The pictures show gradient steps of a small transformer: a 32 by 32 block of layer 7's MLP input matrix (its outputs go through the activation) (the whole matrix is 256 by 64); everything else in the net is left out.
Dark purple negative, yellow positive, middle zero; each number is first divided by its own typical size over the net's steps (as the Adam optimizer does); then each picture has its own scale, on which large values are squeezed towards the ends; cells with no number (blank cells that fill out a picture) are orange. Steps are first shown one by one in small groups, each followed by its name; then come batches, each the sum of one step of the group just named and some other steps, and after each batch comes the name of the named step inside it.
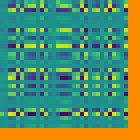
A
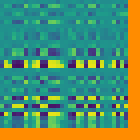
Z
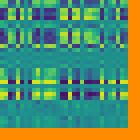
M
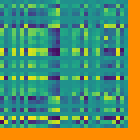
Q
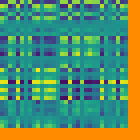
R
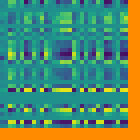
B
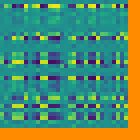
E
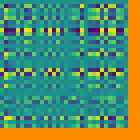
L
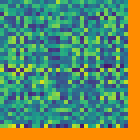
R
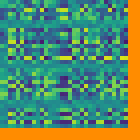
M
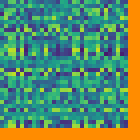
B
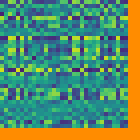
R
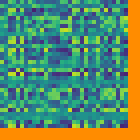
B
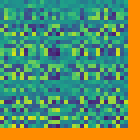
Q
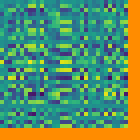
A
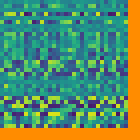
Z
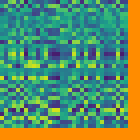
B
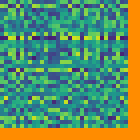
R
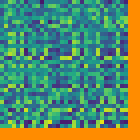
B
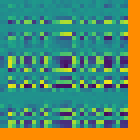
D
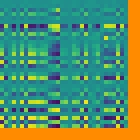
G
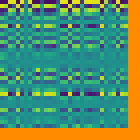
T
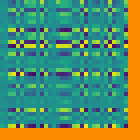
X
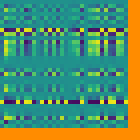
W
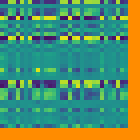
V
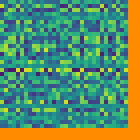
W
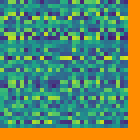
V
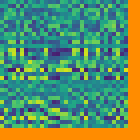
G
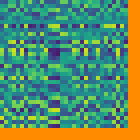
G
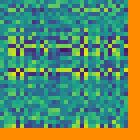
X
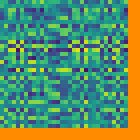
G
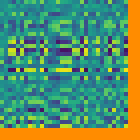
G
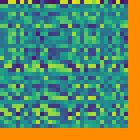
T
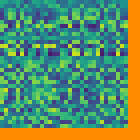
W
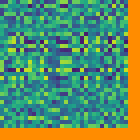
T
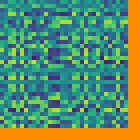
G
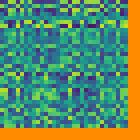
T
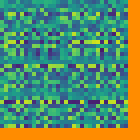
W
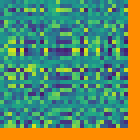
D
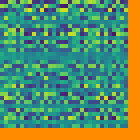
T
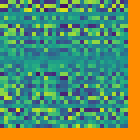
T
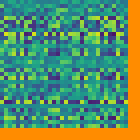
W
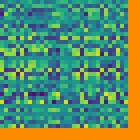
X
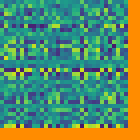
X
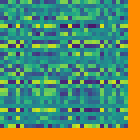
X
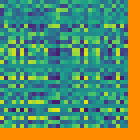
G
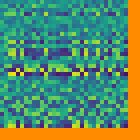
X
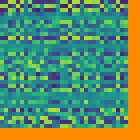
T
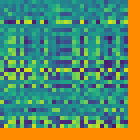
D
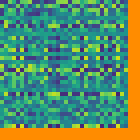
T
